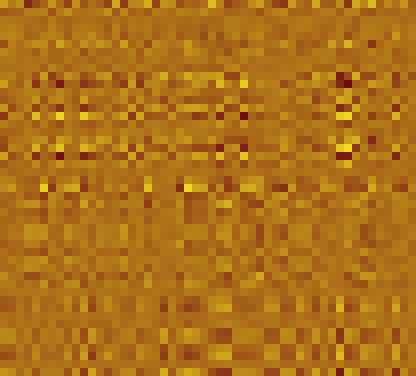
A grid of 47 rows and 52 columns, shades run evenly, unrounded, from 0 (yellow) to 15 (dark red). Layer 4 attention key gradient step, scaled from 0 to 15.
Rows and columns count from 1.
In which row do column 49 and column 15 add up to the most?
2
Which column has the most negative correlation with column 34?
12
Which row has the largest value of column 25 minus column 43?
15
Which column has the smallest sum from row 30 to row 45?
43
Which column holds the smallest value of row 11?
31
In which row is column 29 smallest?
26
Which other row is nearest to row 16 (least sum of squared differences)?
8
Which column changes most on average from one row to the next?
44
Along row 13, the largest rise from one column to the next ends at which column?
45
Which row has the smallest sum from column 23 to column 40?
20
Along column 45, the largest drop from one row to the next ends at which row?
14
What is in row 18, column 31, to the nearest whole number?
10
